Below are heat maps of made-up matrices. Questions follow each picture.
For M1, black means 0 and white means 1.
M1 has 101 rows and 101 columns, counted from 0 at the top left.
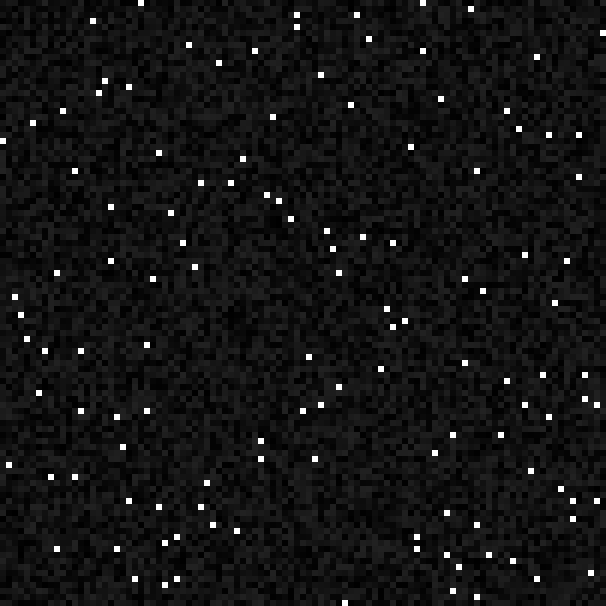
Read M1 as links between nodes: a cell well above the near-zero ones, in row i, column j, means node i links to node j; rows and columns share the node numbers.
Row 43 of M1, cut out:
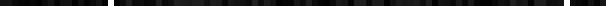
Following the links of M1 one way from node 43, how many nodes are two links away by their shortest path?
3
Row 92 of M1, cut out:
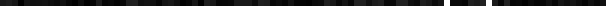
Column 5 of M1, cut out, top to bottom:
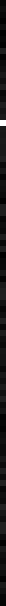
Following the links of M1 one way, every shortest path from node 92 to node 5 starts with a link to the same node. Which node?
node 74
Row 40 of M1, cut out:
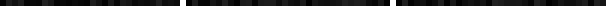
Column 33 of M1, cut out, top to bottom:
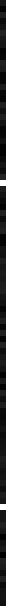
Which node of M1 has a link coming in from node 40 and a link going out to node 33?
node 30
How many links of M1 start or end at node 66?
1
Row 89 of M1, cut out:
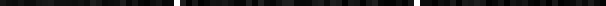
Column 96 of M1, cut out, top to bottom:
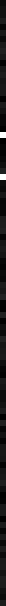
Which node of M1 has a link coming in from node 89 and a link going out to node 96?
node 29
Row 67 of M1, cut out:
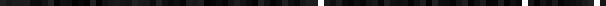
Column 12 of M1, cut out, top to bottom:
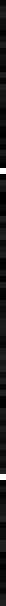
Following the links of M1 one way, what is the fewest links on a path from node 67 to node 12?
3
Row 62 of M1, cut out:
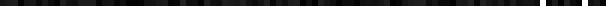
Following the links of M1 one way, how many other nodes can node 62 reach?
3
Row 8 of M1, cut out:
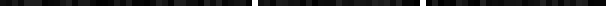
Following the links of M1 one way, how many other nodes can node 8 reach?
10
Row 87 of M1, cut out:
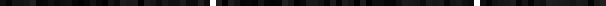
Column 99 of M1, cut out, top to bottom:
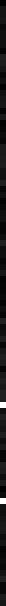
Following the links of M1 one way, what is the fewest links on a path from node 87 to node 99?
5
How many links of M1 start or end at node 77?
3
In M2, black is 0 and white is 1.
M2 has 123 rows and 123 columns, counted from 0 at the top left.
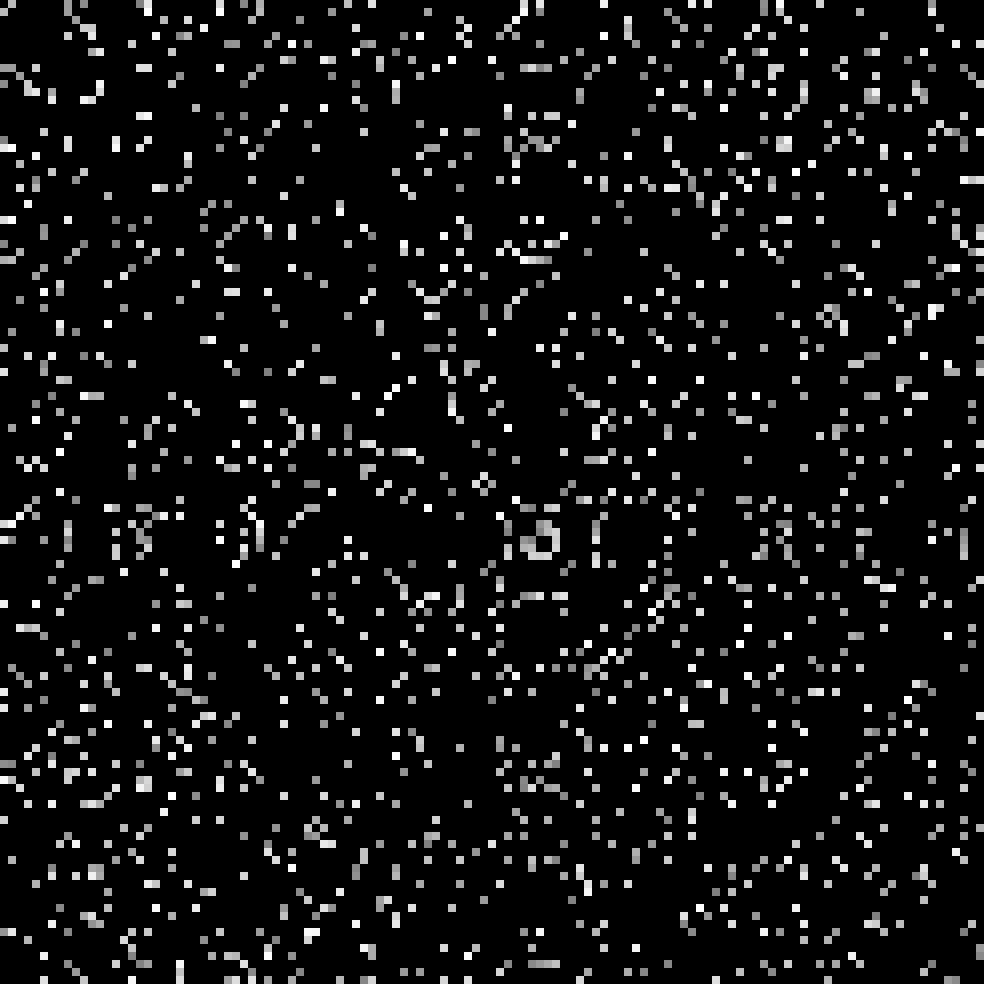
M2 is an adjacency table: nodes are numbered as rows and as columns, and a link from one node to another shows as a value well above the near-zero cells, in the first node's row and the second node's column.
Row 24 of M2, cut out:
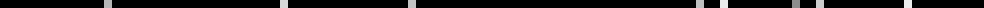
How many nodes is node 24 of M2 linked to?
8
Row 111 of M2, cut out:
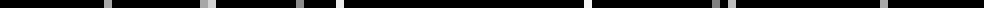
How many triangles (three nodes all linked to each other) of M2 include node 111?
7
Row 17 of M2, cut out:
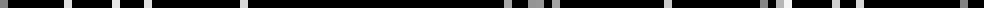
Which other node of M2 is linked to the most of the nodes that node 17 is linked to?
node 120
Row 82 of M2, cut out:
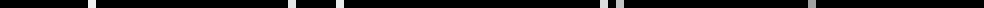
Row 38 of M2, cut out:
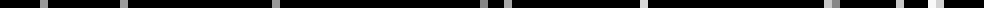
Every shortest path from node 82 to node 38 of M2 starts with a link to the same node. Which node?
node 36
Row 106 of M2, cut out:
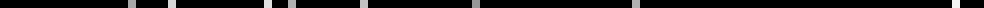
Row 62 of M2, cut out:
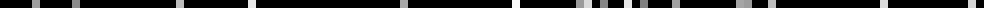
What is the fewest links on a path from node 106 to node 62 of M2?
3
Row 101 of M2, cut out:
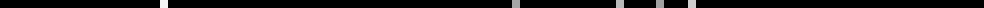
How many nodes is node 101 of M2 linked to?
5
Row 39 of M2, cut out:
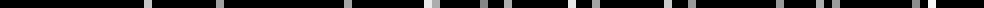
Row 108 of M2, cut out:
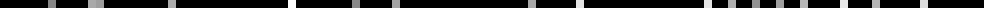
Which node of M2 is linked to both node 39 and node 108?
node 97
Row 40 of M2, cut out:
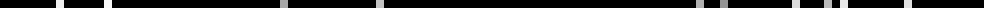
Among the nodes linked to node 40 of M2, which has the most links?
node 105
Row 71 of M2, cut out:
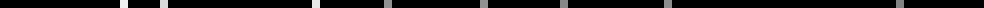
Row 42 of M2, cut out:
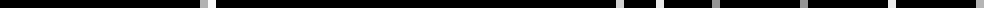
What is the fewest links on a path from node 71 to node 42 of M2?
4
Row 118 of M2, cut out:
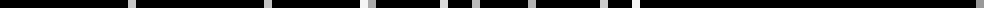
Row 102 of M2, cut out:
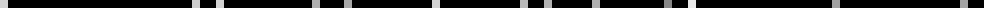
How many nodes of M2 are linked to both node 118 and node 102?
0
